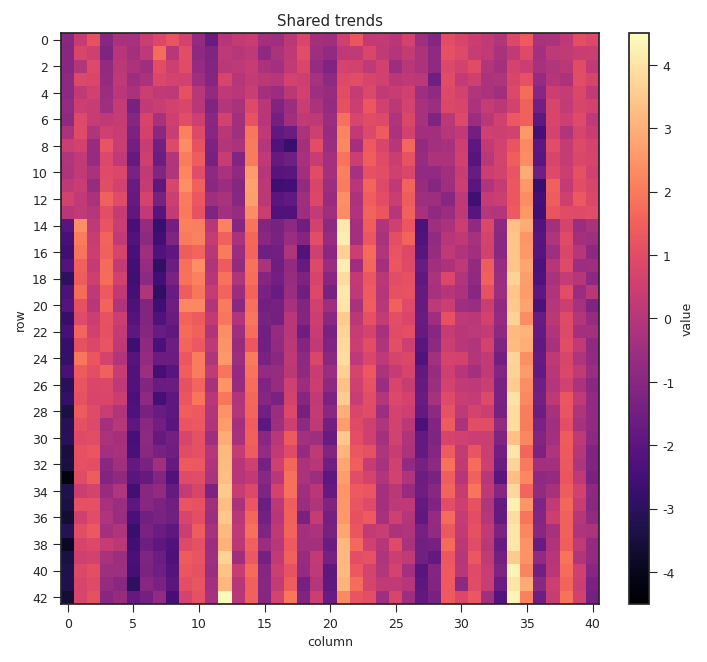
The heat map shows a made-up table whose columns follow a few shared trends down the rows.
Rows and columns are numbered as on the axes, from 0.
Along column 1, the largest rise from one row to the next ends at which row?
14
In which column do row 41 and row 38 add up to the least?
0
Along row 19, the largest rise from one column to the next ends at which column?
21
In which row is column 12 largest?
42
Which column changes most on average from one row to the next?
7
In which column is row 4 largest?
35
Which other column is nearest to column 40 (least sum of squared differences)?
6
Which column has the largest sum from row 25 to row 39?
34
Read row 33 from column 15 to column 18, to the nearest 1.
-1 0 2 0
